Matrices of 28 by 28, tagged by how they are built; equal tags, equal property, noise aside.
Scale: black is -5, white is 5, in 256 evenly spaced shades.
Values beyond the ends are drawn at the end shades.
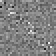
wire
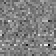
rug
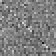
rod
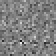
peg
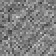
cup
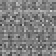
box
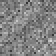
cup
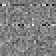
rug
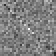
rod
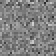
peg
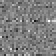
rug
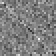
rod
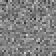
box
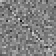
rod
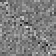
wire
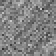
cup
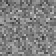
box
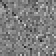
rod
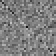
rod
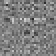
peg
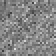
cup
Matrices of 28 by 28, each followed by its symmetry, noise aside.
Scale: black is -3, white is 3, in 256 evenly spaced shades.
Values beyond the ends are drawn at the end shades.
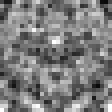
mirrored left to right.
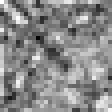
symmetric.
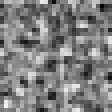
antisymmetric.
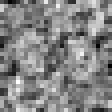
same after a half turn.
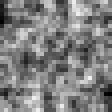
same after a half turn.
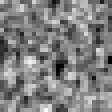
no symmetry.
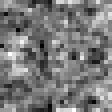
mirrored top to bottom.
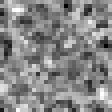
symmetric across the other diagonal.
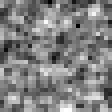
no symmetry.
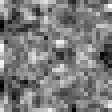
mirrored top to bottom.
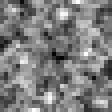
same after a half turn.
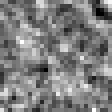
symmetric across the other diagonal.
